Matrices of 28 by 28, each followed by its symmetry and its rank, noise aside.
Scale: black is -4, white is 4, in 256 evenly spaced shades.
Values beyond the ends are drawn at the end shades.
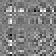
symmetric, rank two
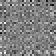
antisymmetric, rank two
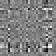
antisymmetric, rank two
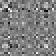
symmetric, rank two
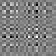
symmetric, rank one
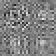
symmetric, rank three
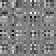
antisymmetric, rank two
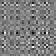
symmetric, rank two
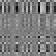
no symmetry, rank one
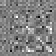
symmetric, rank three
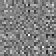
no symmetry, rank three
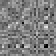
symmetric, rank two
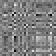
symmetric, rank two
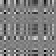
no symmetry, rank one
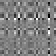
no symmetry, rank one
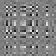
symmetric, rank one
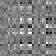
no symmetry, rank one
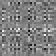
antisymmetric, rank two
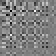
symmetric, rank two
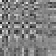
no symmetry, rank two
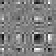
symmetric, rank one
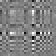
symmetric, rank one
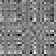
antisymmetric, rank two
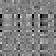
no symmetry, rank one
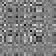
symmetric, rank two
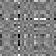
antisymmetric, rank two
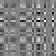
no symmetry, rank one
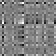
symmetric, rank one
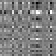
no symmetry, rank one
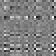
no symmetry, rank one
